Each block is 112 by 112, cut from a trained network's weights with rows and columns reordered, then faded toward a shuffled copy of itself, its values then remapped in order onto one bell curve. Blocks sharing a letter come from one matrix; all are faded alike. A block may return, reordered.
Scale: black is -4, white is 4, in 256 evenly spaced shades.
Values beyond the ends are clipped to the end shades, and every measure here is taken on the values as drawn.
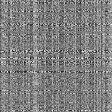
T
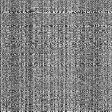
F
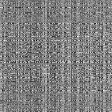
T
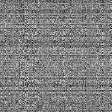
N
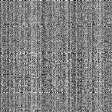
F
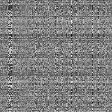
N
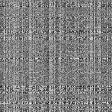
T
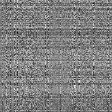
N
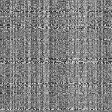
T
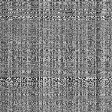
T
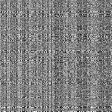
F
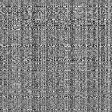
T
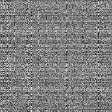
N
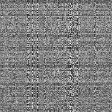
N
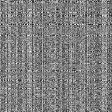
F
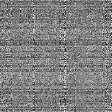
N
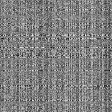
T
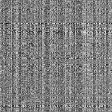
F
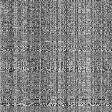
T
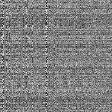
N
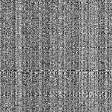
F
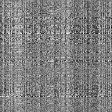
F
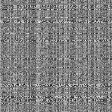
T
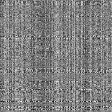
F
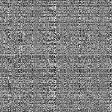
N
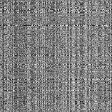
F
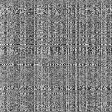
F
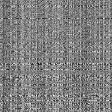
T
